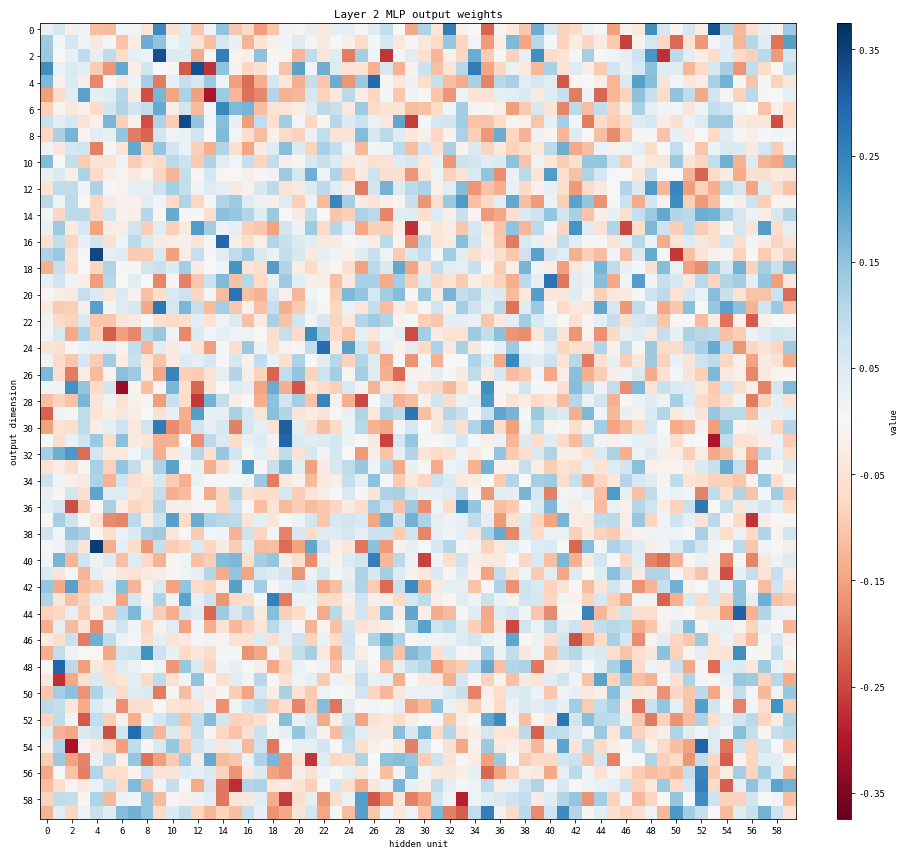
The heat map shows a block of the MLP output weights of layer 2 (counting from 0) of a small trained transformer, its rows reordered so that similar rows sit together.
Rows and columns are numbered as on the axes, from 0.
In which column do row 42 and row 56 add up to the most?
29
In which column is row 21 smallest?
37
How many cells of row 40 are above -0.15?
54
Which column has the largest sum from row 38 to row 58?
52
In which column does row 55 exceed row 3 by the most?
13
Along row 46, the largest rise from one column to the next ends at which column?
4
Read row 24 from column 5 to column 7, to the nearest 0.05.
0.05 0 0.1
